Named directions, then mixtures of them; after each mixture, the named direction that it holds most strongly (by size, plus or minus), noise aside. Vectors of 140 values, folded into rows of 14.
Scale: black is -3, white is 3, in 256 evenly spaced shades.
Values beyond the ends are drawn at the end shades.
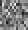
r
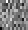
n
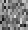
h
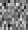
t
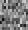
h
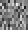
t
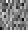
n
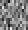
t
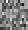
n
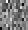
n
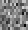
h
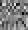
r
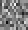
r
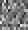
h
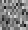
h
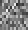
r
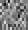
t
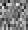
t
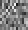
r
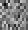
t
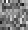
h
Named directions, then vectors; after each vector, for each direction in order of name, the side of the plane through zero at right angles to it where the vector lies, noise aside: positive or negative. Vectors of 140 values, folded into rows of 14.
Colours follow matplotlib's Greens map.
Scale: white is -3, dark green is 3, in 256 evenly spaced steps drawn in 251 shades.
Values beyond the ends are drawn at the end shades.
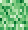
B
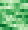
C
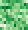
positive, negative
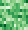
negative, positive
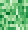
positive, positive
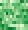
positive, positive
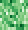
negative, negative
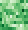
positive, positive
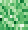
positive, positive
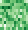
positive, negative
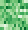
positive, negative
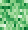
positive, negative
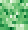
positive, positive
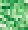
positive, negative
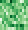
negative, negative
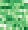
positive, negative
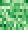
negative, positive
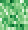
negative, negative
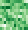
positive, negative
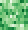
positive, positive
